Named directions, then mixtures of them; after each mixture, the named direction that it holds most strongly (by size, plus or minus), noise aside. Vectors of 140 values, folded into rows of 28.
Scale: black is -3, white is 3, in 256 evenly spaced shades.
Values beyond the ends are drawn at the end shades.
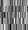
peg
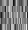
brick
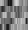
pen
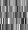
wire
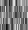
wire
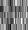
peg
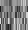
wire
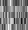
peg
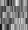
pen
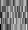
brick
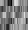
pen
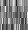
wire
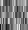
wire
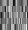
brick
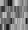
pen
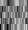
pen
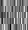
peg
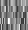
wire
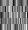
brick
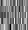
peg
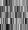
wire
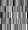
brick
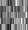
pen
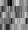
pen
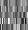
wire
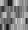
pen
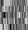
peg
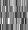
wire
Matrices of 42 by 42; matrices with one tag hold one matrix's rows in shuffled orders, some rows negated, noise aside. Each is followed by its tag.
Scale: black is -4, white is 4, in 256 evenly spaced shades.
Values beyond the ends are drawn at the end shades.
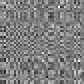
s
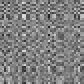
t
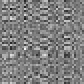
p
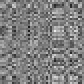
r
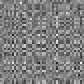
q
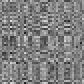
p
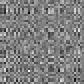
s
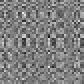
t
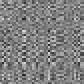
t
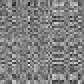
r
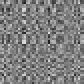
t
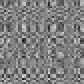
t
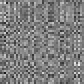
s
